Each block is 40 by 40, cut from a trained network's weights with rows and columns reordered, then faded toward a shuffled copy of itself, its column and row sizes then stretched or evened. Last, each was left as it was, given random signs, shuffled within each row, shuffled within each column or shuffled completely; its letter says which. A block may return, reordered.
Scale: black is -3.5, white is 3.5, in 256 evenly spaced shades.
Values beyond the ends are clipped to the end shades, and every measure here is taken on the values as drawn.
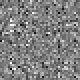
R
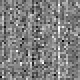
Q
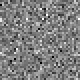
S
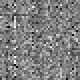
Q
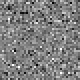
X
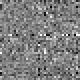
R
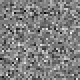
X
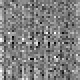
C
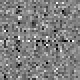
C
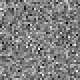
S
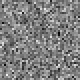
S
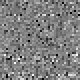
X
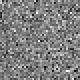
X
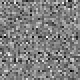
X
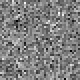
Q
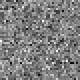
X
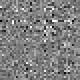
C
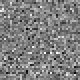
X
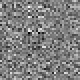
C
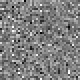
Q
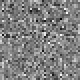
R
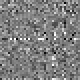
R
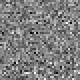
X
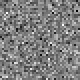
S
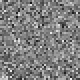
X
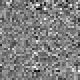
R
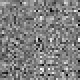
C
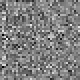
C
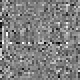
C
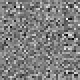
C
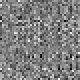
C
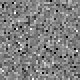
S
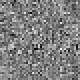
C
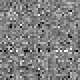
R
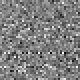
X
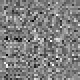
C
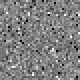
S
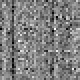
C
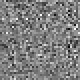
R
